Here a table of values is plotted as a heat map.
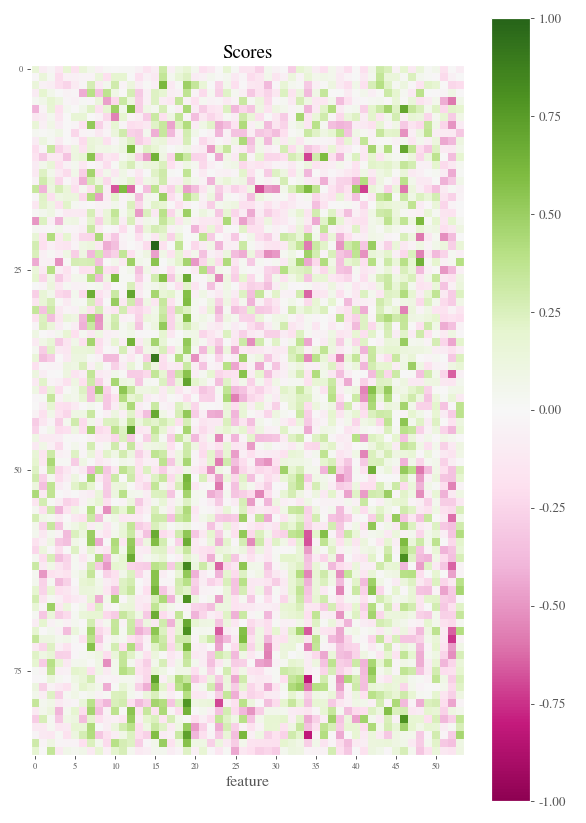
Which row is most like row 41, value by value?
40
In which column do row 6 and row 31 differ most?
10
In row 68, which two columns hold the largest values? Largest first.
15, 42
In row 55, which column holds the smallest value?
9
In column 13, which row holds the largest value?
41
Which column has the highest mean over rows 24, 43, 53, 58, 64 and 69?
19
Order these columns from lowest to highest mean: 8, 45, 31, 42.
8, 31, 45, 42
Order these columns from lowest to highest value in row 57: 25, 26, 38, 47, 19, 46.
38, 25, 26, 19, 47, 46
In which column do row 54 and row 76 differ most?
34
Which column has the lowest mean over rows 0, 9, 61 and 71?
52
